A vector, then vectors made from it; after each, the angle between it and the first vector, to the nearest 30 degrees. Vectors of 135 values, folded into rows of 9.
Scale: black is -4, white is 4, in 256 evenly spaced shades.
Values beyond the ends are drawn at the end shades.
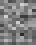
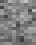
120 degrees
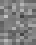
30 degrees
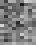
150 degrees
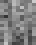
90 degrees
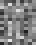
60 degrees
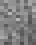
90 degrees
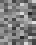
90 degrees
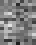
90 degrees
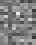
60 degrees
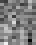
120 degrees
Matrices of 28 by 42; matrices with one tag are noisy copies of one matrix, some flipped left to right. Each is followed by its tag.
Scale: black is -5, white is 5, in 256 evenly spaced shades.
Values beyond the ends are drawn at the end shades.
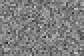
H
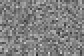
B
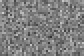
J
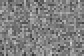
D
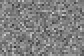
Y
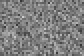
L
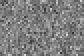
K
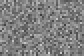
B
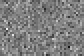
K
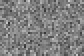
K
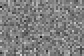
B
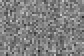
J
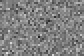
H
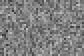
D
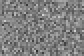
H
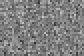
J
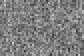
D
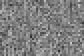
D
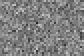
H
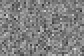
Y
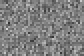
K
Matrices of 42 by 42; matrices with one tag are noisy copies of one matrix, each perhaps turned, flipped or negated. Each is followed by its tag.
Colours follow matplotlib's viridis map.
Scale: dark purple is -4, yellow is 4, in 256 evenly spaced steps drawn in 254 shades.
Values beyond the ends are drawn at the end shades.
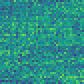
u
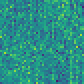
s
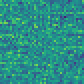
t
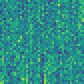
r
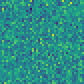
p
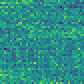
u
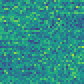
s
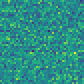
p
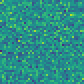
p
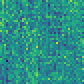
u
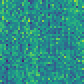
u
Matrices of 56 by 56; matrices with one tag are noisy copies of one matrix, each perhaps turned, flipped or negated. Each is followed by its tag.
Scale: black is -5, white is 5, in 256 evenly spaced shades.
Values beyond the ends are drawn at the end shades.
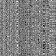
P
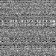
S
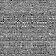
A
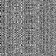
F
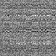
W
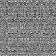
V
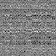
W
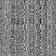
W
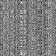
S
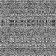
S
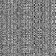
F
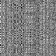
F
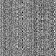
V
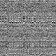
A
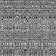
P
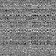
W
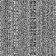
S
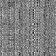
A
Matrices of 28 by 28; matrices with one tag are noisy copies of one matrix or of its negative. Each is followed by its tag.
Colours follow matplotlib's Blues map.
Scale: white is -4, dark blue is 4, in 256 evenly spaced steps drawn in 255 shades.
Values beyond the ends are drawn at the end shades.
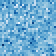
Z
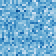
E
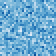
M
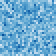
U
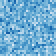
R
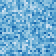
R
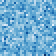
E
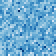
M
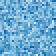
E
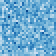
U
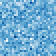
Z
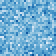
E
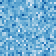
M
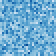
R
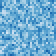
R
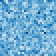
U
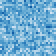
R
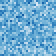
E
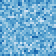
U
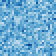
Z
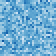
R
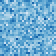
U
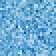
M
